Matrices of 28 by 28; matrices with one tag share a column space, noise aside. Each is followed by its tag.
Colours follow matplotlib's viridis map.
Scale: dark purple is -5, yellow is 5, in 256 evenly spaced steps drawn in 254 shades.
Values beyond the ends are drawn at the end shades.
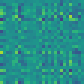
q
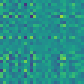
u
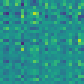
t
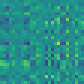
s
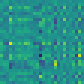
s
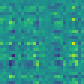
s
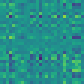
u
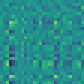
s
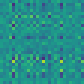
u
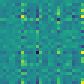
q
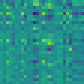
t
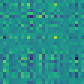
u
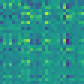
t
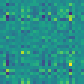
q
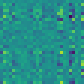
q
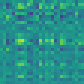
t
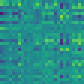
t
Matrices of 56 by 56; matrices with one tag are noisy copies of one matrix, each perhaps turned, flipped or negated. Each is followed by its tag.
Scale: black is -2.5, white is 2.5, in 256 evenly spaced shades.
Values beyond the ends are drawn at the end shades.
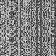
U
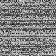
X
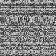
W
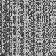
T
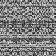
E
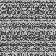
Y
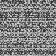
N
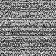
X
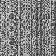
U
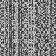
E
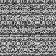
Y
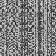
E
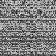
U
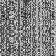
U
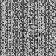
N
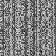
Y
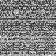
U
